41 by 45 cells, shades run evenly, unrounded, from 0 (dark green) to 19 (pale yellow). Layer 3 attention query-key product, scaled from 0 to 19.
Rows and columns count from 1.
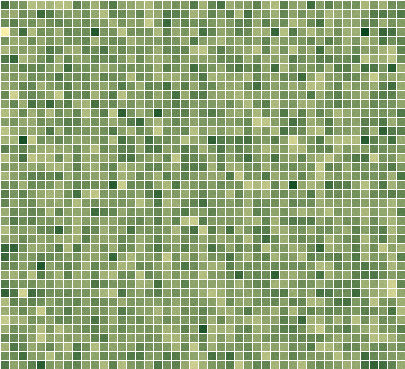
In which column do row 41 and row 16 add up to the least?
41
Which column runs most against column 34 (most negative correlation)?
42
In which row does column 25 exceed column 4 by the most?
33
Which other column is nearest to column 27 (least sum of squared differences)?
31
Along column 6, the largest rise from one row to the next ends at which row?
13
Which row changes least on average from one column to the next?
38
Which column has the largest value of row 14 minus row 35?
44
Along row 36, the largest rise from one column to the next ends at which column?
35
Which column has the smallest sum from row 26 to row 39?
40
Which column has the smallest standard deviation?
10
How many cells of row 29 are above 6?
41
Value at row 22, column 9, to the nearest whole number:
5
